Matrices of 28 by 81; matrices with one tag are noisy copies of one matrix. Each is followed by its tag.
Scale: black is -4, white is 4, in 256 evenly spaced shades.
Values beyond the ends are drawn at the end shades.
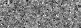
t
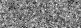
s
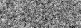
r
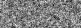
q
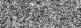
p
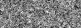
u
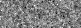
u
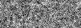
p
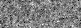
p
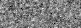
s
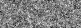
u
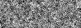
p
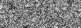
s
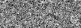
q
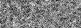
p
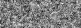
p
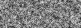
q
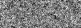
q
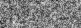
p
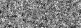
r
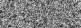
r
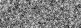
t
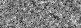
q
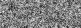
s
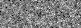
u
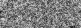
r
